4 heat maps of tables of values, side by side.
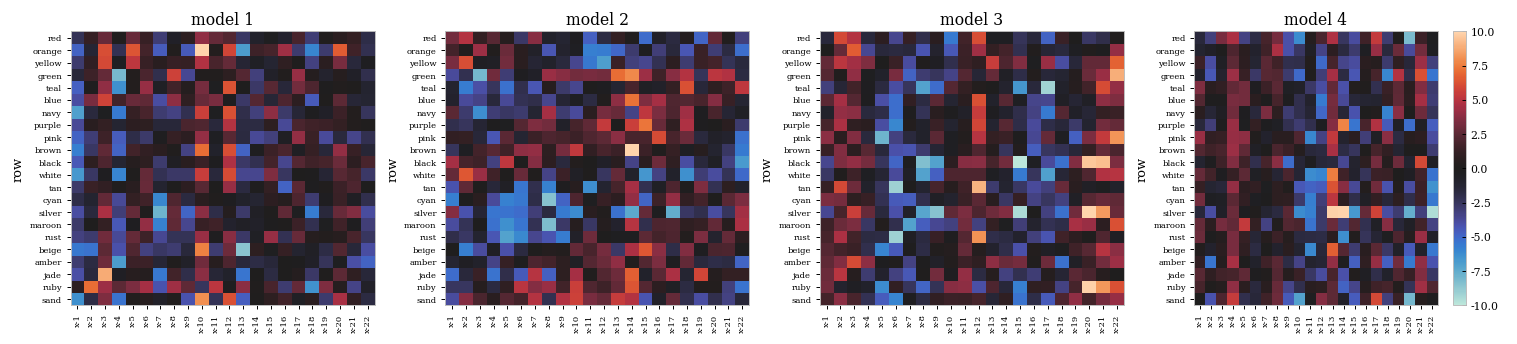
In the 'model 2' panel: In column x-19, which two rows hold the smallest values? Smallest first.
red, sand
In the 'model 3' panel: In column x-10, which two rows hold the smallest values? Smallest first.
red, orange
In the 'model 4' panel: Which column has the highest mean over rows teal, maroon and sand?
x-4
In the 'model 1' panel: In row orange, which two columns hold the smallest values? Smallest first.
x-13, x-18
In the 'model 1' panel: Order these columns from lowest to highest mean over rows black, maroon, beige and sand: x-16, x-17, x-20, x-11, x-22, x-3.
x-22, x-11, x-16, x-17, x-3, x-20
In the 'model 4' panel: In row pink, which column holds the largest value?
x-13
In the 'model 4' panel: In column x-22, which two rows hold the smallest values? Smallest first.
silver, tan
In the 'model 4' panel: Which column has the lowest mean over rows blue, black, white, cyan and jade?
x-12
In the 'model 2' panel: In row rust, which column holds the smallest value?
x-5
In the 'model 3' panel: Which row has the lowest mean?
teal
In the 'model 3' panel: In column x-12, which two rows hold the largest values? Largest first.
tan, rust
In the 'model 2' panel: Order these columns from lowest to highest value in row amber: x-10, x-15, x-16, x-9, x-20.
x-20, x-10, x-9, x-15, x-16
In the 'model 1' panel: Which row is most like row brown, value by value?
sand
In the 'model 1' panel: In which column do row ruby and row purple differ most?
x-18
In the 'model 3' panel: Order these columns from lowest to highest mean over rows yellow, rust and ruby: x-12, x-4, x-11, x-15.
x-15, x-4, x-12, x-11
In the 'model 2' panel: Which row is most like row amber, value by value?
pink
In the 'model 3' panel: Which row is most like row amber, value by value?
yellow
